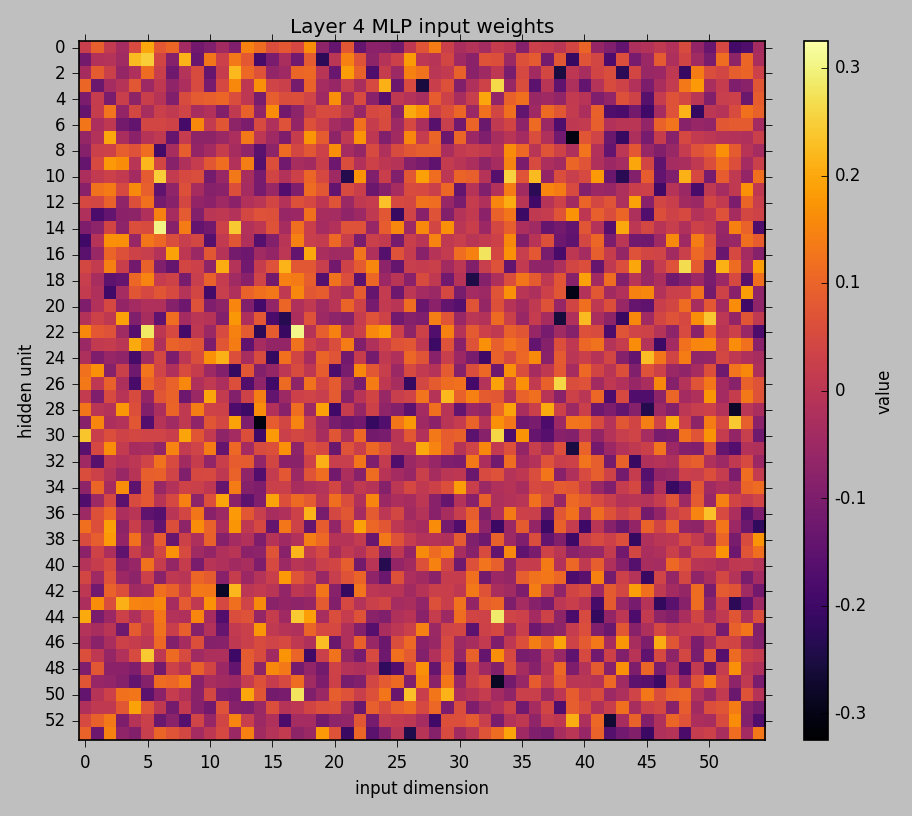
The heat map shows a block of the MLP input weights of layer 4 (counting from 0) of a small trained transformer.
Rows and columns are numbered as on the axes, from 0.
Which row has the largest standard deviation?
29
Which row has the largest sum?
23
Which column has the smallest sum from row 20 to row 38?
14
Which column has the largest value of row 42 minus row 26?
31
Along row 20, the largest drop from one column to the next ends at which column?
53
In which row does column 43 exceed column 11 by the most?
42
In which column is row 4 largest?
32
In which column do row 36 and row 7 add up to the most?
18
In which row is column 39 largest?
52
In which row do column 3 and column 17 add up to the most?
50
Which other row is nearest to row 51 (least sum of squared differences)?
8
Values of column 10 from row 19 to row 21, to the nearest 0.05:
-0.2 -0.1 0
